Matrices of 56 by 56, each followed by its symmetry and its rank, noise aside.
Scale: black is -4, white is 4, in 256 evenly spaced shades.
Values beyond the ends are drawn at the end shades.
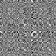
symmetric, rank four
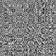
antisymmetric, rank eight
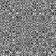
symmetric, rank six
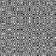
antisymmetric, rank four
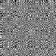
no symmetry, rank four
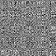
no symmetry, rank six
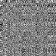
no symmetry, rank six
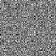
no symmetry, rank six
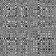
symmetric, rank four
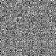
antisymmetric, rank eight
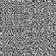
antisymmetric, rank six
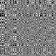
no symmetry, rank four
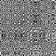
symmetric, rank six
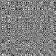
antisymmetric, rank six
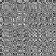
symmetric, rank four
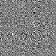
antisymmetric, rank six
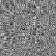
no symmetry, rank six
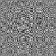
no symmetry, rank four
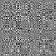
antisymmetric, rank six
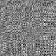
antisymmetric, rank eight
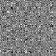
antisymmetric, rank six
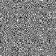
antisymmetric, rank eight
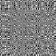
antisymmetric, rank four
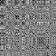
symmetric, rank four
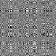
antisymmetric, rank four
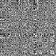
symmetric, rank six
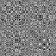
symmetric, rank four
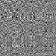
no symmetry, rank four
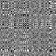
symmetric, rank four
